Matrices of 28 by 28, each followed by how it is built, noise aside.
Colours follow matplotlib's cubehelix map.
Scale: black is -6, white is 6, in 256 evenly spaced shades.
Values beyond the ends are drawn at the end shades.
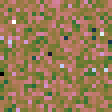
sparse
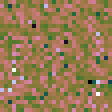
sparse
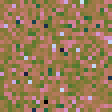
sparse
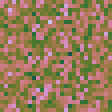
repeating rows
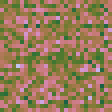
blocks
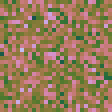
repeating rows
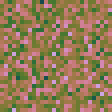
repeating rows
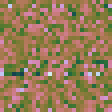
uneven rows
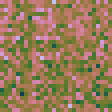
blocks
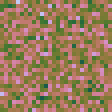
repeating rows
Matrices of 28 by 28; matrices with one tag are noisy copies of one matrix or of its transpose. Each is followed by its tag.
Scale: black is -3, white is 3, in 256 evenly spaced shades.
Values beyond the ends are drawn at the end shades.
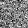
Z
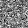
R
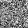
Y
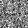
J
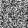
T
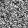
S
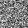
T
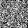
Y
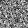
S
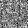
J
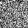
Z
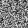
Z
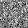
Y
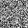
Y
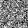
Y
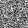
J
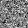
R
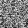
T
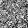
Y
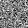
J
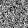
S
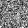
R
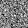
S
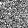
Z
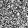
R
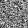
S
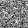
Y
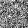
T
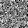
T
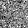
Z
